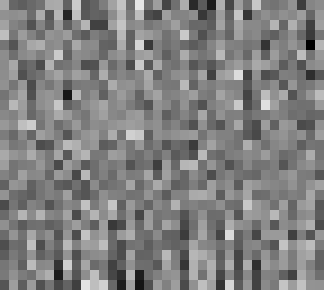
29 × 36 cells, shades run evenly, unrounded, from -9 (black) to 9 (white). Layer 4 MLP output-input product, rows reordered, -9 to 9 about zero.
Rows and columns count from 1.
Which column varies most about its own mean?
16
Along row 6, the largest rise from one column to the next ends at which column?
34
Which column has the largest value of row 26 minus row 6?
19
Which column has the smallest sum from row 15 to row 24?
21
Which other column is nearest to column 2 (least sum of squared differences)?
30
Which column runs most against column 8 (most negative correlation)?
36
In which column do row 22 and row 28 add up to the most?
11
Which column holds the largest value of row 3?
14
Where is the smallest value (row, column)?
5, 35
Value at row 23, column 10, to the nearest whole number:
0
